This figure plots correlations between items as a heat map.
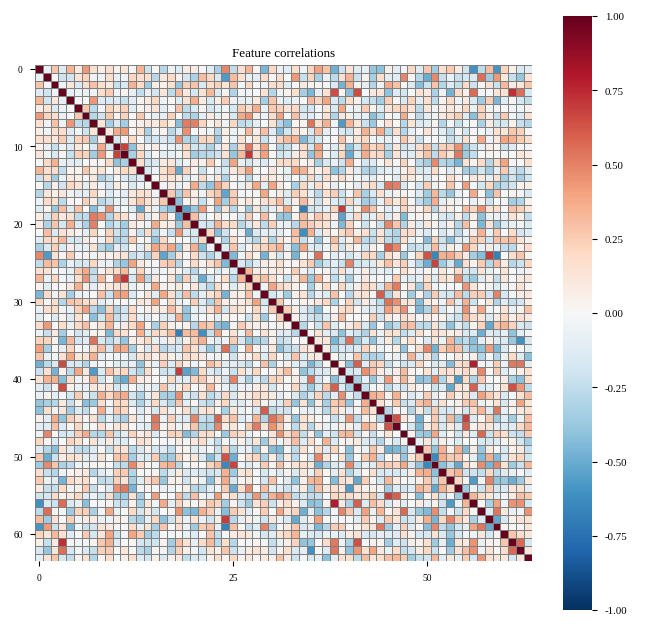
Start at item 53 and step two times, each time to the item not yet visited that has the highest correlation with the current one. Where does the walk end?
24
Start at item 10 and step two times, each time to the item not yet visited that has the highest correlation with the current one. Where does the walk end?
27
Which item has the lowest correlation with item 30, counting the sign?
49
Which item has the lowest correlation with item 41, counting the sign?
53
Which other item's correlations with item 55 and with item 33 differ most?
45
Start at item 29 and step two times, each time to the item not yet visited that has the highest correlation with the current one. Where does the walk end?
59
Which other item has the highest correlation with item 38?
56
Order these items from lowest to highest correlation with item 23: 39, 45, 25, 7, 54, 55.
39, 54, 7, 25, 55, 45
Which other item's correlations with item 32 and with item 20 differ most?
7
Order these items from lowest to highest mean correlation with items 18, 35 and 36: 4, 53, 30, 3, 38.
38, 3, 30, 4, 53
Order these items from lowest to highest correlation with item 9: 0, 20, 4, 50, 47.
20, 4, 50, 0, 47
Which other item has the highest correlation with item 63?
57
